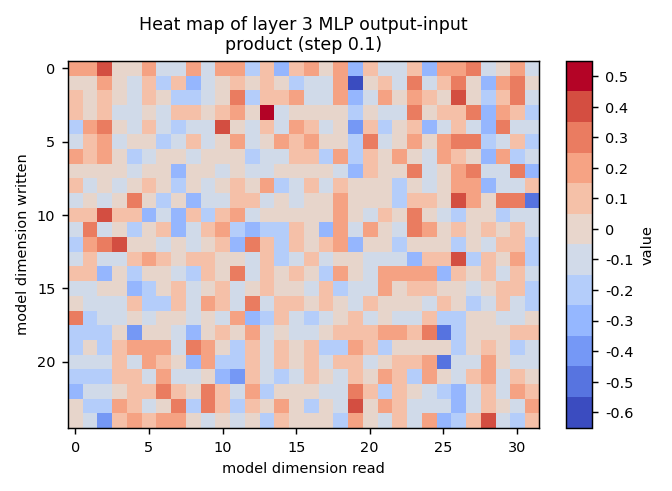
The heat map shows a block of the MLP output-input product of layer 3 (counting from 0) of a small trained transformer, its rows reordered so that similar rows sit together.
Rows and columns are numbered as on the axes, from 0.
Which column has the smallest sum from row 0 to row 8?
19
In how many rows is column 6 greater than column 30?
9
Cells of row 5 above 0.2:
3
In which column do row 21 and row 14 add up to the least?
2
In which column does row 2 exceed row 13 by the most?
23
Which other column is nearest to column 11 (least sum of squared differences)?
0
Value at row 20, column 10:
-0.2
